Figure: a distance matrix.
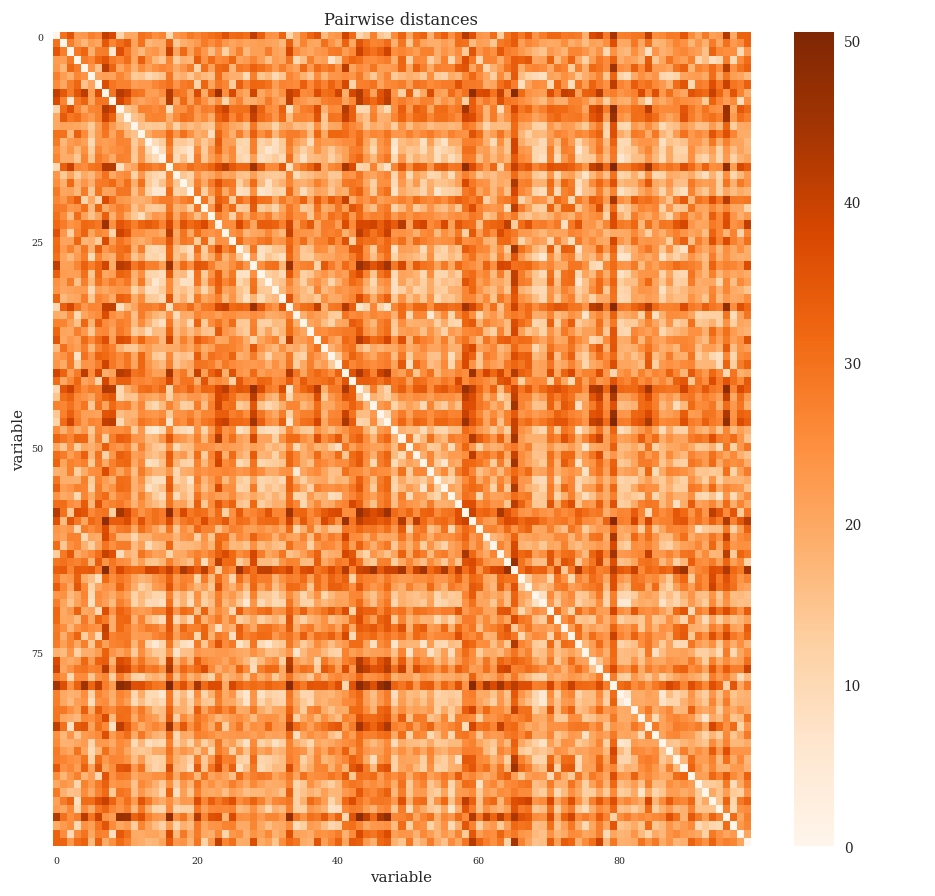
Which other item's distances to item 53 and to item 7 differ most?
34
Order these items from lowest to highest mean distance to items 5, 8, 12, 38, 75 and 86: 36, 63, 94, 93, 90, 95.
36, 94, 90, 63, 93, 95
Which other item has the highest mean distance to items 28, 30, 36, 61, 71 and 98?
65
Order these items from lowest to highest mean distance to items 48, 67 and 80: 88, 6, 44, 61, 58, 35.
88, 35, 61, 44, 6, 58
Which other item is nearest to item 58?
84
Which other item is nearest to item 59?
1
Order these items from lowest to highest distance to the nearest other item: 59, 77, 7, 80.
80, 77, 7, 59
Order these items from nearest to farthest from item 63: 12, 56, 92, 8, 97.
56, 92, 12, 97, 8
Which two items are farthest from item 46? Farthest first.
79, 95
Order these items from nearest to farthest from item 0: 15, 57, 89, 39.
39, 15, 57, 89
